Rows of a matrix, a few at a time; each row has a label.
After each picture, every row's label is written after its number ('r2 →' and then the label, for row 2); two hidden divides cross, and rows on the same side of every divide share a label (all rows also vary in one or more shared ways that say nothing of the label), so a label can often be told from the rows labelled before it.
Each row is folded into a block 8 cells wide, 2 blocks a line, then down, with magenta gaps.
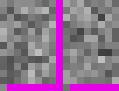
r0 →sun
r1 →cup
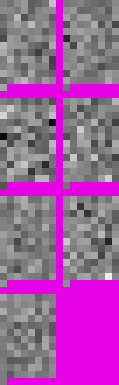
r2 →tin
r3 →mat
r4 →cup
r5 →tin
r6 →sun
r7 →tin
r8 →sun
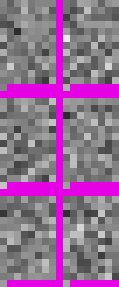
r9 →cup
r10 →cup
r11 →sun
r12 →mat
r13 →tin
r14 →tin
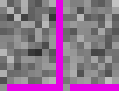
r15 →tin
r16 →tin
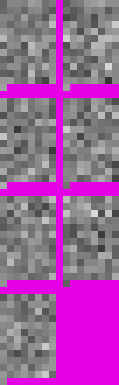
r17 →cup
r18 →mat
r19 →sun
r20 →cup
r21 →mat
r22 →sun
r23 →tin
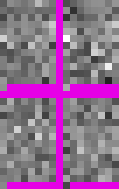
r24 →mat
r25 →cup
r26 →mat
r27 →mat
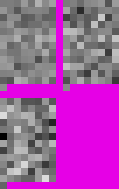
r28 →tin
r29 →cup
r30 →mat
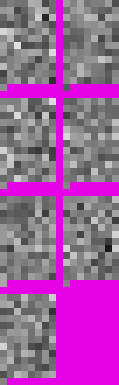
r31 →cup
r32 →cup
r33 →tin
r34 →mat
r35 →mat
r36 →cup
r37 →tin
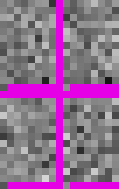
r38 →cup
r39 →cup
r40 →tin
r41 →sun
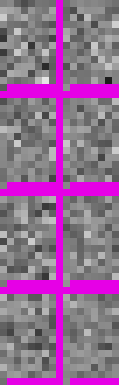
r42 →tin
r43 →cup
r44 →cup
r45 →sun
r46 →mat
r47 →mat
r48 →sun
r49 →cup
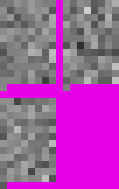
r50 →cup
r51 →sun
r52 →tin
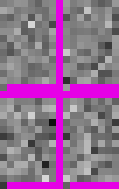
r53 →mat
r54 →sun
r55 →sun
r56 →mat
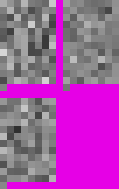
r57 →tin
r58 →mat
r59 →sun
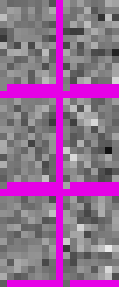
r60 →tin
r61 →tin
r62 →sun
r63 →cup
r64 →cup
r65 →tin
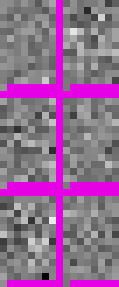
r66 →tin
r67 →mat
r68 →tin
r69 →mat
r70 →cup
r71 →sun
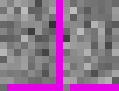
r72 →cup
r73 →mat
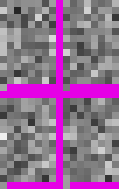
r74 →sun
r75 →sun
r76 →sun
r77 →mat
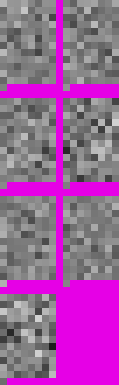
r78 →sun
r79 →cup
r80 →mat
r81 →cup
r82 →sun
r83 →tin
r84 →cup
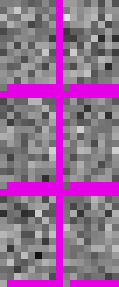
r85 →tin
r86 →sun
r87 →cup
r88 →mat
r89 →tin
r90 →cup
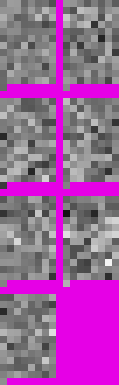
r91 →sun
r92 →sun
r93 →mat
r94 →cup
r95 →mat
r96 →mat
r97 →mat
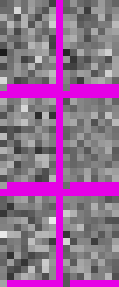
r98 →mat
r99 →tin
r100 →sun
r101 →tin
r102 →tin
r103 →sun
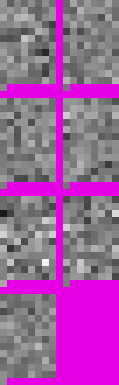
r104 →cup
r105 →tin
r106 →cup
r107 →cup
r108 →mat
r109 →cup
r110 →mat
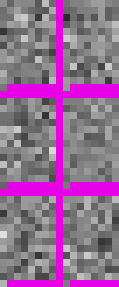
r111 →mat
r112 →mat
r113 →cup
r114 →sun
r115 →sun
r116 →sun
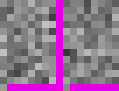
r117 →sun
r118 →mat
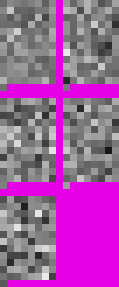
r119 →mat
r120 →sun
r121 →mat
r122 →cup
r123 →tin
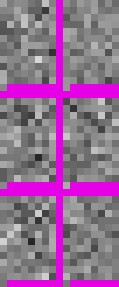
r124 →mat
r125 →cup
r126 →tin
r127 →sun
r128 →tin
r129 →tin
